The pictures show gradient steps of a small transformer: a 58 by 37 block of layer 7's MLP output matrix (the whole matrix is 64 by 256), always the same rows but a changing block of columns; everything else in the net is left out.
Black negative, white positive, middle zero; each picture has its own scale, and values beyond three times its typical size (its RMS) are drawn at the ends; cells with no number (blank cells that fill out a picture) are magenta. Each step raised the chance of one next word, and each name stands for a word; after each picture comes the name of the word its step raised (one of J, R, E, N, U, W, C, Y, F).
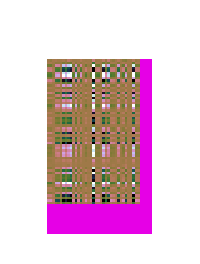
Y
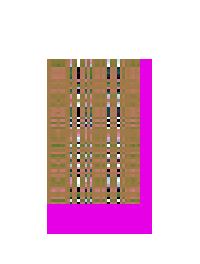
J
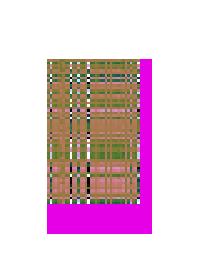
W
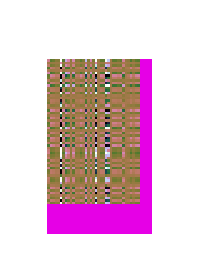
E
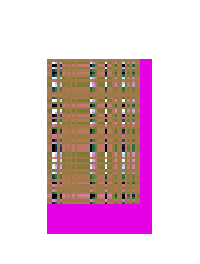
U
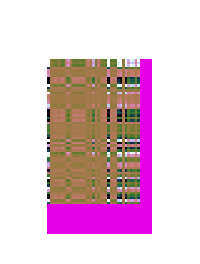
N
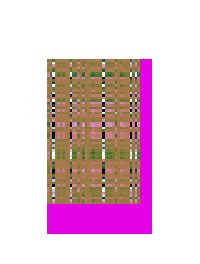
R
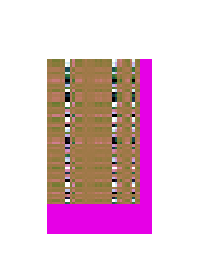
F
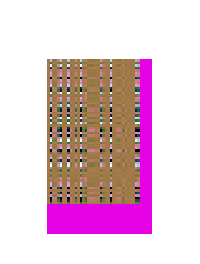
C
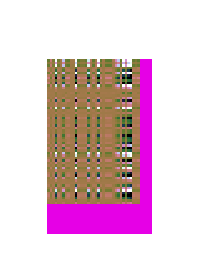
N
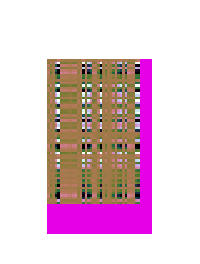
U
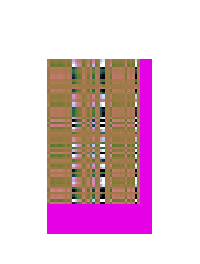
J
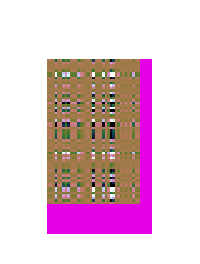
R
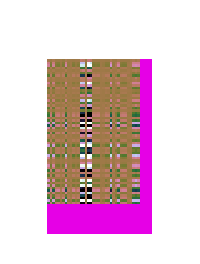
J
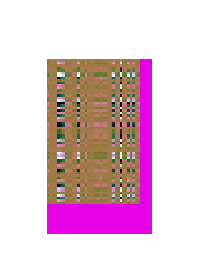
R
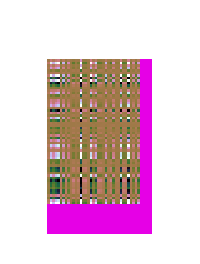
W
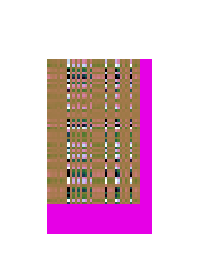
J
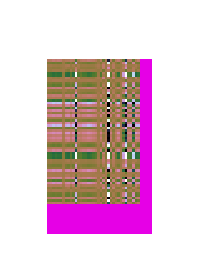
R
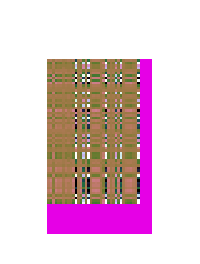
W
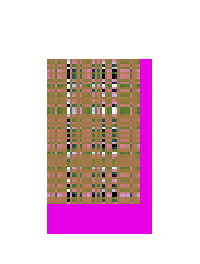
U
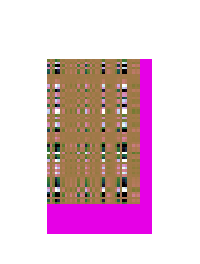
U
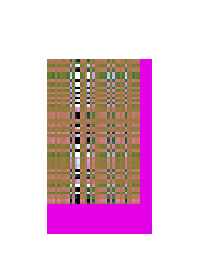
Y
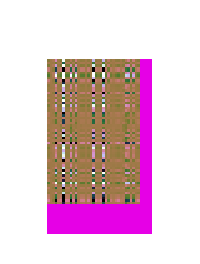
Y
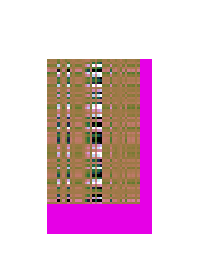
Y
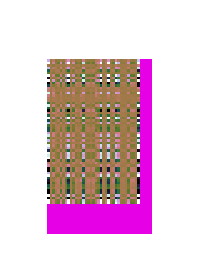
W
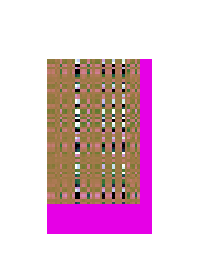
U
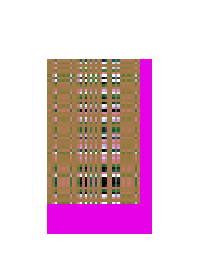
W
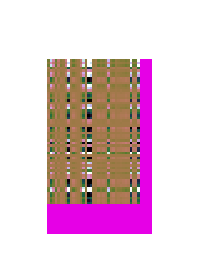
N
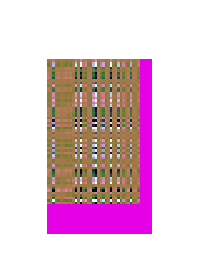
J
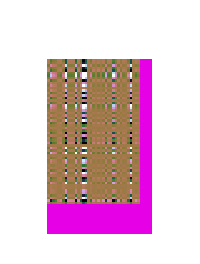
Y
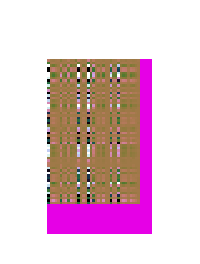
Y
